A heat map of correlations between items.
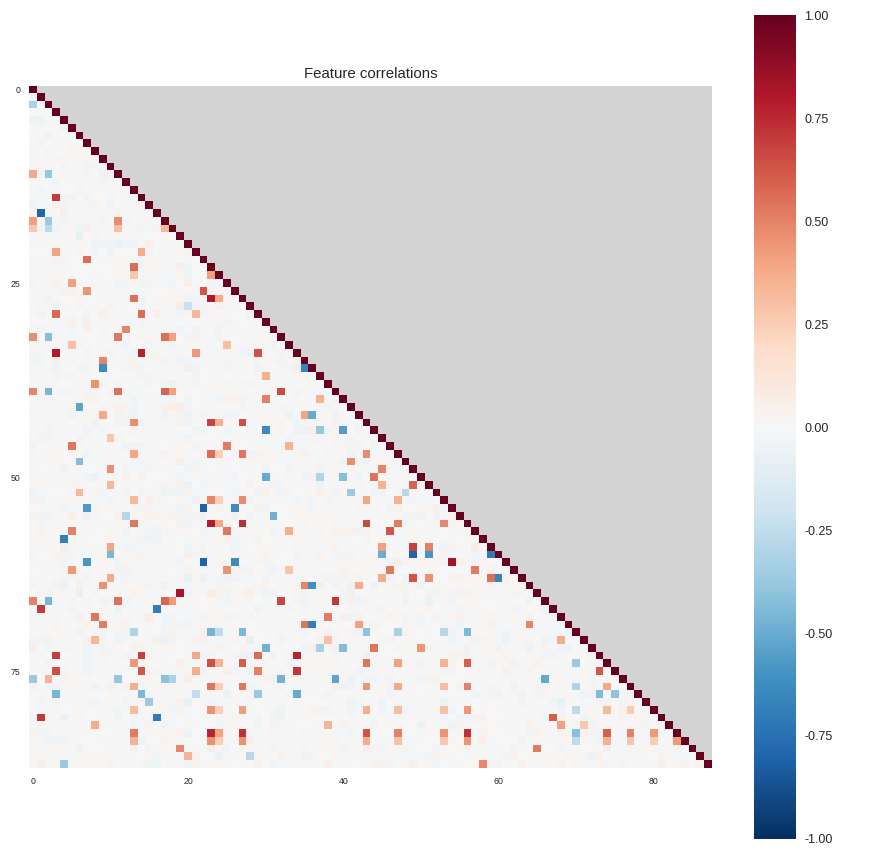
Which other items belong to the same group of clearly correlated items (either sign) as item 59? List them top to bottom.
10, 45, 49, 51, 60, 63
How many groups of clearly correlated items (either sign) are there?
16
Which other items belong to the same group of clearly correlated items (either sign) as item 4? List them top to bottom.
58, 87
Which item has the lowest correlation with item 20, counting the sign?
28
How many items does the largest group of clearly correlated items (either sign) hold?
14
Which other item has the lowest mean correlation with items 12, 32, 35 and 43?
36
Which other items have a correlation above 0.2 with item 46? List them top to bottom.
5, 25, 33, 57, 62
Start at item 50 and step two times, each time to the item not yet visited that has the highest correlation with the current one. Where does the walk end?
72
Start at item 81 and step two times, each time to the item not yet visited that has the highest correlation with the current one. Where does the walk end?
67
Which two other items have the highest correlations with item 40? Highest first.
30, 37
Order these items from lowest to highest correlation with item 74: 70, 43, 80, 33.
70, 33, 80, 43
